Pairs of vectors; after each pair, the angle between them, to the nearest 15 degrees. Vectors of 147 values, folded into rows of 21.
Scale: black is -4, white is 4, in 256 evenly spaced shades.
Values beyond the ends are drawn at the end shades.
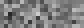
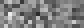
165 degrees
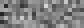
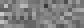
165 degrees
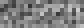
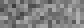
45 degrees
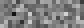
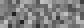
30 degrees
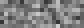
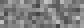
165 degrees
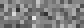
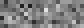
105 degrees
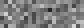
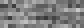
120 degrees
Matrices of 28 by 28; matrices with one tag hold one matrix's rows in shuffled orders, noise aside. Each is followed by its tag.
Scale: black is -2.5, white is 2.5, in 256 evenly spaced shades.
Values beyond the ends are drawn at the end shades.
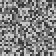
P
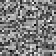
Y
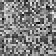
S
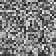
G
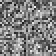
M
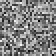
M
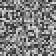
G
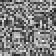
M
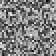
G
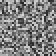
P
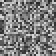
S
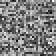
Y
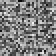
Y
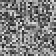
G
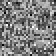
M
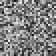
S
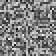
M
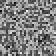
G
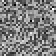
G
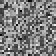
S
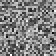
G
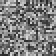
Y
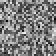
P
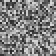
G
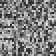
P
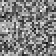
P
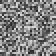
G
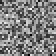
P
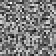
G
